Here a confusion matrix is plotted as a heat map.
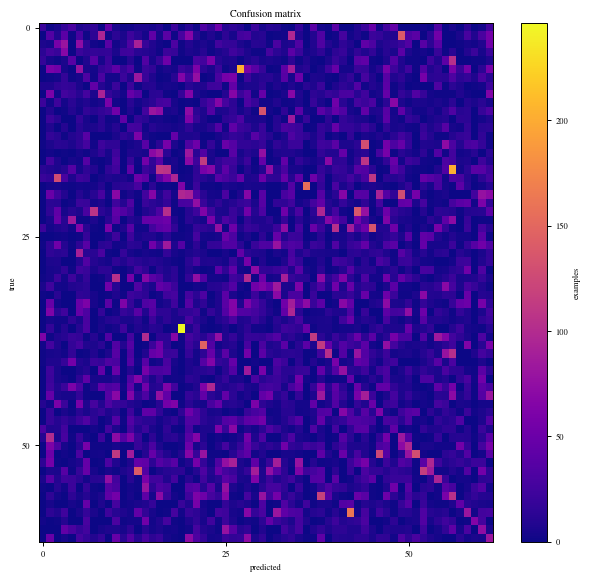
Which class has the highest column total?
44
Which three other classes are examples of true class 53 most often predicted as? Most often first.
13, 52, 29
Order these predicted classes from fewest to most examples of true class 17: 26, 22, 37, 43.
37, 26, 43, 22
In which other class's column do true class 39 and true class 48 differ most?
56
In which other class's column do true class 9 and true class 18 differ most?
2
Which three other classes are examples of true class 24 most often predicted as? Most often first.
45, 40, 42
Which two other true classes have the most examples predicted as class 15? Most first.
10, 20
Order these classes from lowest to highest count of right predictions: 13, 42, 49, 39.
42, 13, 49, 39
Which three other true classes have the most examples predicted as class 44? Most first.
14, 16, 22
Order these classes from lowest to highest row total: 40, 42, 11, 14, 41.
11, 42, 40, 41, 14
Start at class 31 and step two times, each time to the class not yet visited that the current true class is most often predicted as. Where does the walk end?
52
